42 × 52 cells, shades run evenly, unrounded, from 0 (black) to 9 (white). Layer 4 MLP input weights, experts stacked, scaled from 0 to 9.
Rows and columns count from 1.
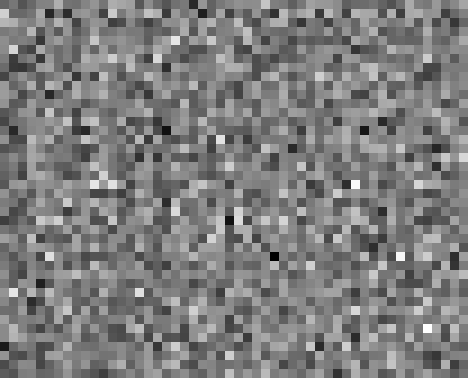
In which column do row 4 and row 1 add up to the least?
22
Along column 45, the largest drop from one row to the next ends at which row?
30
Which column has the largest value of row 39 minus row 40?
35
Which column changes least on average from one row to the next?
46
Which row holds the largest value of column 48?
37
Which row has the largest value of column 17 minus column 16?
18
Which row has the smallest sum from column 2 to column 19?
15
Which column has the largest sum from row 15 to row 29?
25
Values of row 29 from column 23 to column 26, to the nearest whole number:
5 5 5 4
